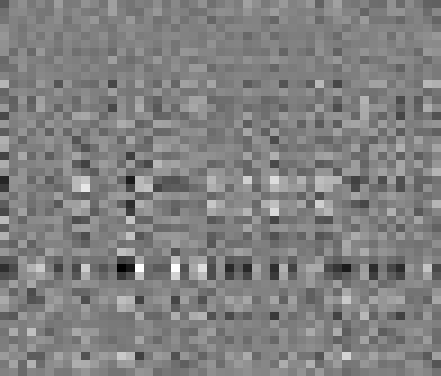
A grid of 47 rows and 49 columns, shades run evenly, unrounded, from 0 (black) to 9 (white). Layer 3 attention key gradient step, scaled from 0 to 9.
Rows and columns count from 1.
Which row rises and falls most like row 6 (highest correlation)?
11
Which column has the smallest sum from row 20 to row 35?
15
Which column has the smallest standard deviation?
46
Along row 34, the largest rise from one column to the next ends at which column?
16
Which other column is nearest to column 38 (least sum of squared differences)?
2
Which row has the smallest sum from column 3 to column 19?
34
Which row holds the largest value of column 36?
26
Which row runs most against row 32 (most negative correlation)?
33
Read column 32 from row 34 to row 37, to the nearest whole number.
6 6 5 4
